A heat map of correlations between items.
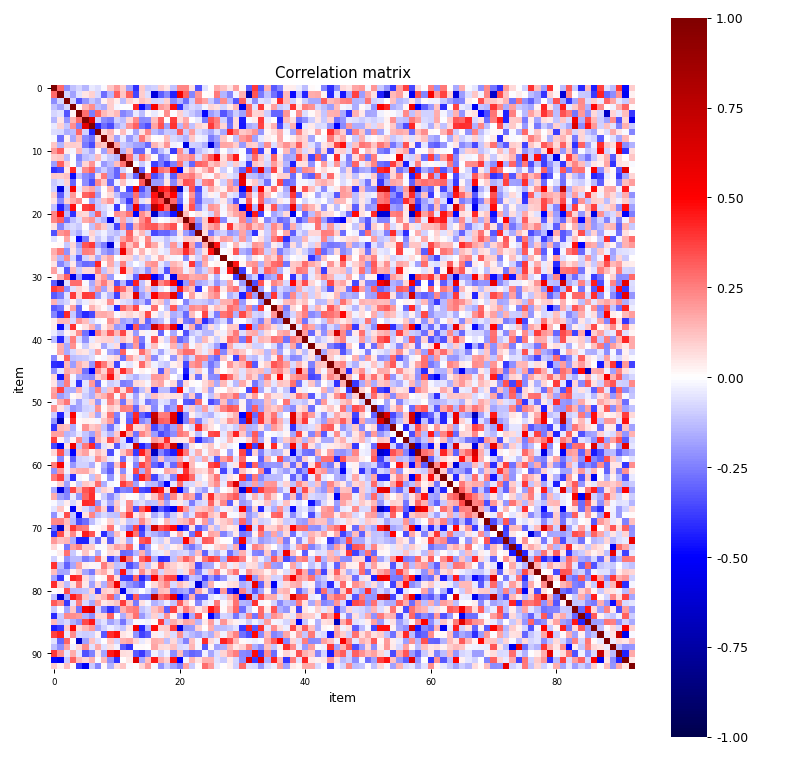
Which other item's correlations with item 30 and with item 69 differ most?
67
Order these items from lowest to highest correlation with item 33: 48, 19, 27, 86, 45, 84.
48, 27, 45, 84, 86, 19
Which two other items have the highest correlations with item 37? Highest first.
74, 89
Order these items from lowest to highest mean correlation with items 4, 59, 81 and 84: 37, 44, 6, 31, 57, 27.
6, 27, 37, 57, 44, 31
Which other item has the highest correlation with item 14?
30
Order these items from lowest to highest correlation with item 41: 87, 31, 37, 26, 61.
26, 37, 31, 87, 61
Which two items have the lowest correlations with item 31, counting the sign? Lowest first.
1, 20
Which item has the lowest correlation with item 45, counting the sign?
85
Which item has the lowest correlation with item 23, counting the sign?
79
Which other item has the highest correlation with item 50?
80
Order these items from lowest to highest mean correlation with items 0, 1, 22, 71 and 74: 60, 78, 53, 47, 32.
53, 78, 47, 32, 60
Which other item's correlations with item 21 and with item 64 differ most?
60
